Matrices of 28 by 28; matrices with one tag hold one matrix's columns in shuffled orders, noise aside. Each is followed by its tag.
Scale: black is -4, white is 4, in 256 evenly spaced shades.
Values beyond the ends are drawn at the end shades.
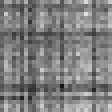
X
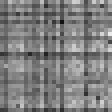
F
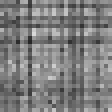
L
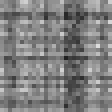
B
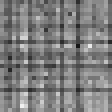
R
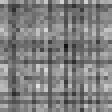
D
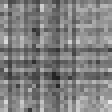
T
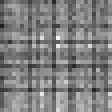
R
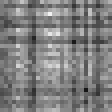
L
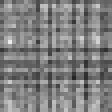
T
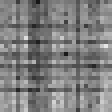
R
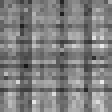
R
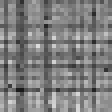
R
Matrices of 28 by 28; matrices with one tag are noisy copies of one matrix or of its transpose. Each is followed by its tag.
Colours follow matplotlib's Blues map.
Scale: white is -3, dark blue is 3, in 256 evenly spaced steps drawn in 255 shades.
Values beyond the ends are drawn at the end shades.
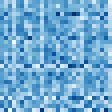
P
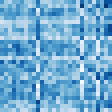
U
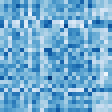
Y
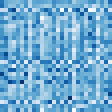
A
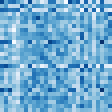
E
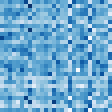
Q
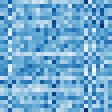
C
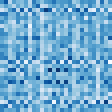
A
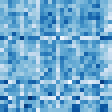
U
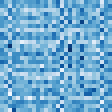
A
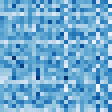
P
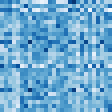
E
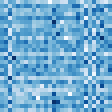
C
